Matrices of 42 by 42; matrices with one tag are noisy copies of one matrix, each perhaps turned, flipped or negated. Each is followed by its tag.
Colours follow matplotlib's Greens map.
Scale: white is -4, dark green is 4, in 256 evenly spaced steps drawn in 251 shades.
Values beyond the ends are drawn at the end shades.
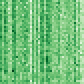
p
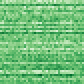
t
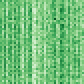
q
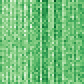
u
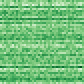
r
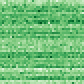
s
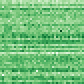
p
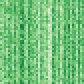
q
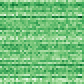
r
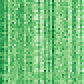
p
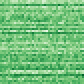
t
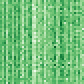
q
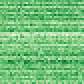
q
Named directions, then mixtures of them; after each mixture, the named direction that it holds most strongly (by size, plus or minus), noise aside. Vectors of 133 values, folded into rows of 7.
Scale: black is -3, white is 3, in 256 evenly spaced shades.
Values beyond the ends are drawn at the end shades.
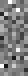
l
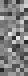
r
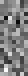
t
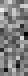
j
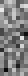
j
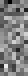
l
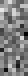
j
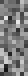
t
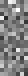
l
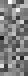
l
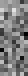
j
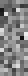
j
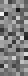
l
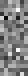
l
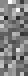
l
